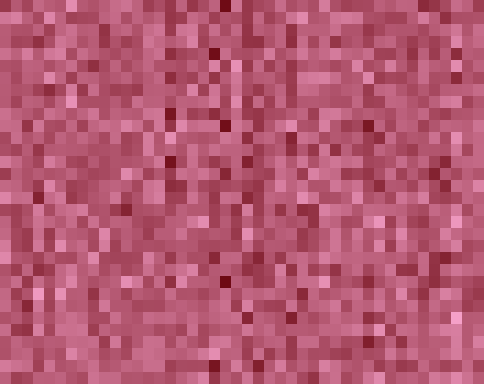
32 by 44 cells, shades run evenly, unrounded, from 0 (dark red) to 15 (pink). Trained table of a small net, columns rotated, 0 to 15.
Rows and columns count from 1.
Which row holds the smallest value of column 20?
5
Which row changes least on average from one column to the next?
30
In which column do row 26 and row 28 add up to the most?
35
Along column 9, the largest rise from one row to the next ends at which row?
22
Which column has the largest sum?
42
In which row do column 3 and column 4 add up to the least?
4
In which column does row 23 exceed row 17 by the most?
7
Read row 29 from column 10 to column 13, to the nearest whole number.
5 11 6 8
